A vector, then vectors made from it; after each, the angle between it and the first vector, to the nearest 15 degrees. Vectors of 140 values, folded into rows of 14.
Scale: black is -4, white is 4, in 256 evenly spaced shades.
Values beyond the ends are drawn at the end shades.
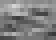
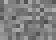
90 degrees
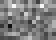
60 degrees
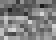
135 degrees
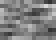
75 degrees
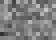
90 degrees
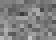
120 degrees
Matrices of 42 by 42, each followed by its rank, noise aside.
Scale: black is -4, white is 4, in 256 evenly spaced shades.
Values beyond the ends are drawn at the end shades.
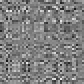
four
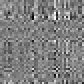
three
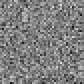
twelve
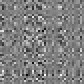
three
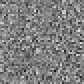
twelve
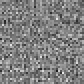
twelve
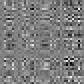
three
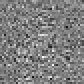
eight
